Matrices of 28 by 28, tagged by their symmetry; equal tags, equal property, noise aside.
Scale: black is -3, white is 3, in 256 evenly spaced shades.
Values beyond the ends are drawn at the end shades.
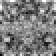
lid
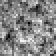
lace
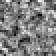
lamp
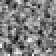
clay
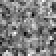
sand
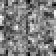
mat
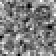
lamp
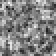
lace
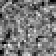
lace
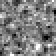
sand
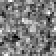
clay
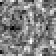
mat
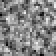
lamp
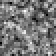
lamp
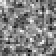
lace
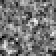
lamp
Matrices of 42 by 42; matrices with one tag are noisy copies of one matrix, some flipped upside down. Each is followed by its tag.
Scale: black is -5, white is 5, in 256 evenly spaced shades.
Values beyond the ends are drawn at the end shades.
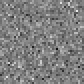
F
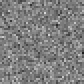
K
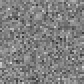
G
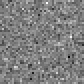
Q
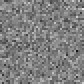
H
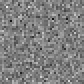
F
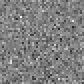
G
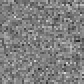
Q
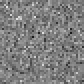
F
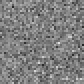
Q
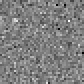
K
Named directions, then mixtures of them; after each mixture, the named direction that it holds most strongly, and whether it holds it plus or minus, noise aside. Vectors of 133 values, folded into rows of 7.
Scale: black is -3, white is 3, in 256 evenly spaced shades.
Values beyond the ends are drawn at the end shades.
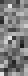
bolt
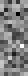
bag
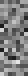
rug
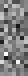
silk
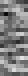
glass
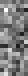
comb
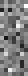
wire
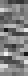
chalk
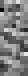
chalk, minus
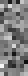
bag, plus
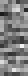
glass, plus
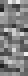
chalk, minus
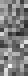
comb, plus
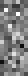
bag, minus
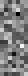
bag, plus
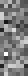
silk, plus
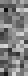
comb, minus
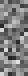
rug, plus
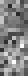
bolt, minus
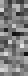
chalk, plus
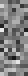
rug, plus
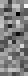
bag, plus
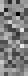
bag, plus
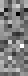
bag, plus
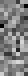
rug, plus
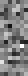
bag, plus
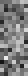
comb, minus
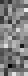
bolt, plus
